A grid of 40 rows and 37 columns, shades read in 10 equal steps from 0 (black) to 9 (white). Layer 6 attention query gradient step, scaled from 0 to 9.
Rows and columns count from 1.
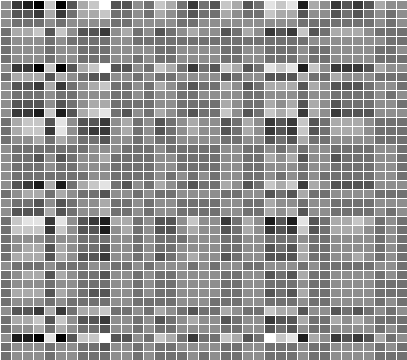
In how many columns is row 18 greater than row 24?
3
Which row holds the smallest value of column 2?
38
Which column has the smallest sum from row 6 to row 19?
4
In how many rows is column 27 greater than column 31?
18
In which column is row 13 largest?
10
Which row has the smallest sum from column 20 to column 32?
25
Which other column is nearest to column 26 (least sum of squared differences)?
15
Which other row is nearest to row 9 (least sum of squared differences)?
33
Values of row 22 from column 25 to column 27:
3 4 3
